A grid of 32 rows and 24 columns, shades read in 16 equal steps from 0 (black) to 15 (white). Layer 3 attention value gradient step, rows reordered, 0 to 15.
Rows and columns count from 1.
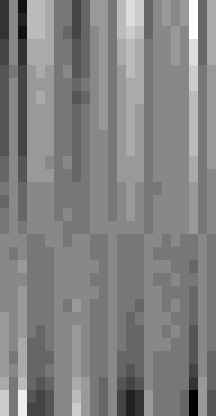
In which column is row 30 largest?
3
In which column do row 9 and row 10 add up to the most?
22
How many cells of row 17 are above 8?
2
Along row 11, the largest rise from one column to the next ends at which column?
4
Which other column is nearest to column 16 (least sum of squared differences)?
5
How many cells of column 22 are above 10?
12
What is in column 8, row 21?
8
